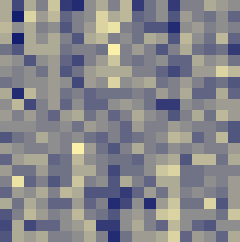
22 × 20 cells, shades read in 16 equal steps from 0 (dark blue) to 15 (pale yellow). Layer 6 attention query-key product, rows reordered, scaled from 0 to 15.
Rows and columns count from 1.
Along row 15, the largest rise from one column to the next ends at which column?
17
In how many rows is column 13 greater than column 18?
9
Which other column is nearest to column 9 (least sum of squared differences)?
1
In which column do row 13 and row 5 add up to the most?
10
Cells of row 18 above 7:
9
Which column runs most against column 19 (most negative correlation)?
15
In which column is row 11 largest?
19
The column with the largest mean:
3
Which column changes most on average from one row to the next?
2
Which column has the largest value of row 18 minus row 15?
6
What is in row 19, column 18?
13
